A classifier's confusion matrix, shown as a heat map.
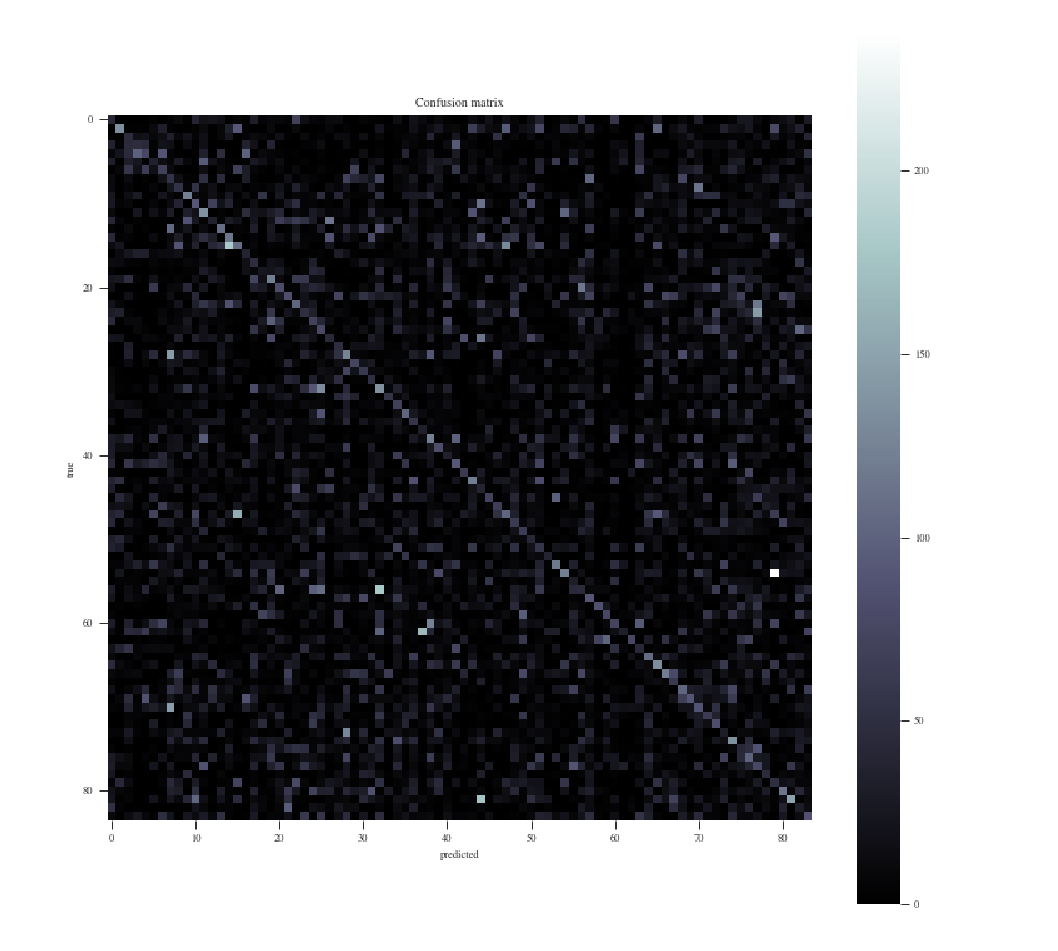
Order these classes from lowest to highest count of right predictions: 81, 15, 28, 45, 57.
45, 57, 15, 28, 81
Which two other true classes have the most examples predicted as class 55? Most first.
77, 68
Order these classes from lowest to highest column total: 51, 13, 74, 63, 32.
13, 63, 51, 74, 32
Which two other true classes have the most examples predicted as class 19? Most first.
24, 26
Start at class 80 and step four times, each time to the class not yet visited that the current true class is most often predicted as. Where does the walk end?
22
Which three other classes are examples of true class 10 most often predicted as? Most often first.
44, 50, 12
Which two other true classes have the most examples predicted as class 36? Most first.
43, 64
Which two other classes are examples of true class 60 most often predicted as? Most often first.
38, 63
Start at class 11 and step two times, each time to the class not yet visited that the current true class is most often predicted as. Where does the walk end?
79
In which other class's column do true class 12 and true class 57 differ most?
26
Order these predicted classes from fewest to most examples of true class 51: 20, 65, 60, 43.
20, 65, 60, 43
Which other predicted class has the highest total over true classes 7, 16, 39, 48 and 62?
57
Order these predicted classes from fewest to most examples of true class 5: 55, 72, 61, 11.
72, 61, 55, 11
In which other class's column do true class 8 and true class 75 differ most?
70
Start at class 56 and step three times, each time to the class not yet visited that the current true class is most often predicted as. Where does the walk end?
82
